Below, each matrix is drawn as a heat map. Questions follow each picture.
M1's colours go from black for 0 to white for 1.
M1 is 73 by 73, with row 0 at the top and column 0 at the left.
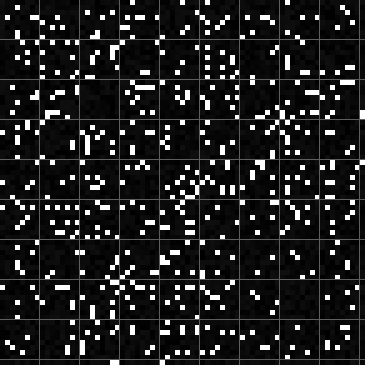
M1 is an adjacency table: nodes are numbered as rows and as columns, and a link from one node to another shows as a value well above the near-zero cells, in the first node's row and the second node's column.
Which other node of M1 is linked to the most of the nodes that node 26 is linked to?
node 36
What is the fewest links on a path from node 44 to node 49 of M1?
5
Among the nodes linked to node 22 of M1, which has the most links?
node 66
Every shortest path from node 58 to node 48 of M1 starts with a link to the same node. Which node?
node 69
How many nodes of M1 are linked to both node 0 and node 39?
0
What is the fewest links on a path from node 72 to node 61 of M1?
4
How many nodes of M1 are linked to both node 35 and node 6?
5
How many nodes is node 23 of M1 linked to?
9
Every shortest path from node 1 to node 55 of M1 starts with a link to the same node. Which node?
node 3
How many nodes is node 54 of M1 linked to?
12
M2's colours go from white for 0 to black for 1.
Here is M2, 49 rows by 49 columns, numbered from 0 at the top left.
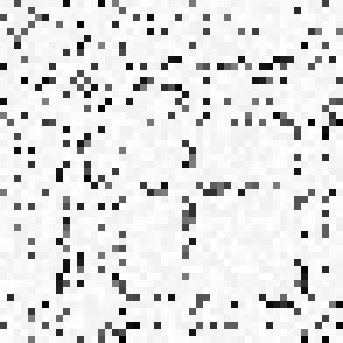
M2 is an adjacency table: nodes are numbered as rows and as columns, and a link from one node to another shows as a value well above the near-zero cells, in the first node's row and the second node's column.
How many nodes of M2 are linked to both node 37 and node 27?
0
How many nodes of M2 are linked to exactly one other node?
1
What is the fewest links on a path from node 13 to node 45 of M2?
4
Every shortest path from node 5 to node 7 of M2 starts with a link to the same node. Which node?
node 12
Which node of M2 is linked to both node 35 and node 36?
node 26
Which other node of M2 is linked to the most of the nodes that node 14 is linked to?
node 46
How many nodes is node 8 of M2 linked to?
9
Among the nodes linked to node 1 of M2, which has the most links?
node 17
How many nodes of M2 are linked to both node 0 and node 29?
5
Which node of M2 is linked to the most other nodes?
node 9
